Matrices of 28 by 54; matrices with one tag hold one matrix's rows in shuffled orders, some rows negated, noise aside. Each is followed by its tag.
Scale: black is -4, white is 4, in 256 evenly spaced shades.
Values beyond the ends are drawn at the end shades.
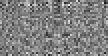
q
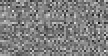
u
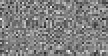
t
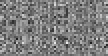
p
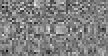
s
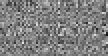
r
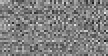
u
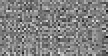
r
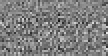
r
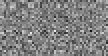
p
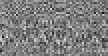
t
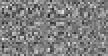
s
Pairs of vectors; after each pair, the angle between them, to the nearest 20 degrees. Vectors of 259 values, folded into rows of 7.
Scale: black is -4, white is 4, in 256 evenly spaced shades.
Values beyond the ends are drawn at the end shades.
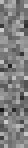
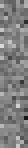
80 degrees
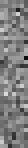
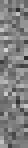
20 degrees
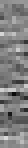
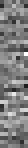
140 degrees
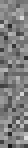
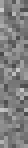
100 degrees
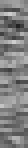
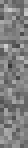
100 degrees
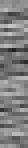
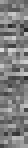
140 degrees
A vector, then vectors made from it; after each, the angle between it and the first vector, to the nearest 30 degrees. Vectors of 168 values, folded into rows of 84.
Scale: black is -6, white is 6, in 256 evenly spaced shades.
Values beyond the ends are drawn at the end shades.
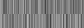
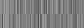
90 degrees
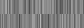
90 degrees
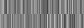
90 degrees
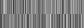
150 degrees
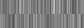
60 degrees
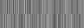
120 degrees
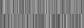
150 degrees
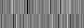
90 degrees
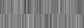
90 degrees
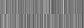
90 degrees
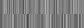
150 degrees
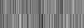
120 degrees
